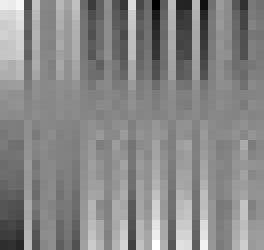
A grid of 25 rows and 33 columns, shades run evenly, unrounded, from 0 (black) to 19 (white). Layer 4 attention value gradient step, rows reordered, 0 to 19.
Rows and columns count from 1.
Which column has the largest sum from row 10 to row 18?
20
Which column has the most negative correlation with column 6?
14
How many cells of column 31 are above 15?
1
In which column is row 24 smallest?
3
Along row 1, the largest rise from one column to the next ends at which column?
17
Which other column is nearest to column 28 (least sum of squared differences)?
9
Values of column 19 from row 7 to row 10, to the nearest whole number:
9 9 10 10
